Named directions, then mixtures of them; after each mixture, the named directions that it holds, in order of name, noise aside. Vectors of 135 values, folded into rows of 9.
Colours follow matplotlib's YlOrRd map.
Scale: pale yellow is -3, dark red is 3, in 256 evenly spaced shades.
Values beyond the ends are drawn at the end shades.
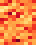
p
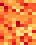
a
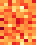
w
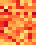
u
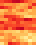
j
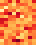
p, u.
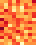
u, w.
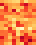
a, j.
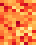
a.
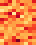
p.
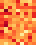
a, u.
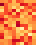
a, p.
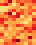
p.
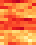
j.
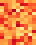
a, p.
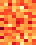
w.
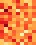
a, u.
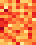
u, w.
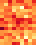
j, w.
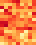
j, u.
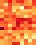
j, w.
